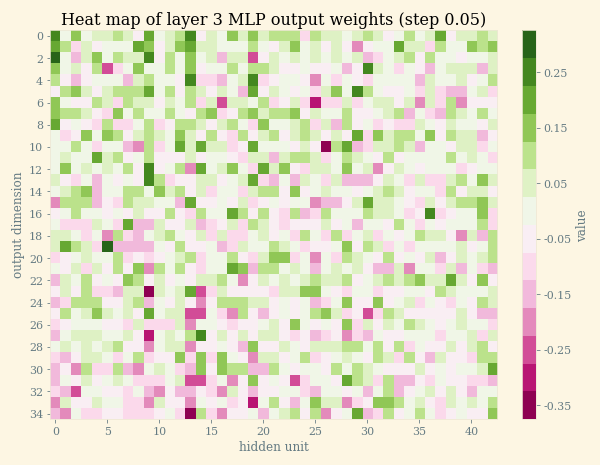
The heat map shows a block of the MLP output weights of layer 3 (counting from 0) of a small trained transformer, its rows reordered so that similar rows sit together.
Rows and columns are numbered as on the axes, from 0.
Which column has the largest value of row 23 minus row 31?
13
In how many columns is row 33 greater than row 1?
11
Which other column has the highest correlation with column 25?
35
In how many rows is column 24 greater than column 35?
16
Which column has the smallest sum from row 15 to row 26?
9
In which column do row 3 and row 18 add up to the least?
5
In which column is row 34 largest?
29
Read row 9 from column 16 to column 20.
-0.05 -0.1 0.1 -0.05 0.05
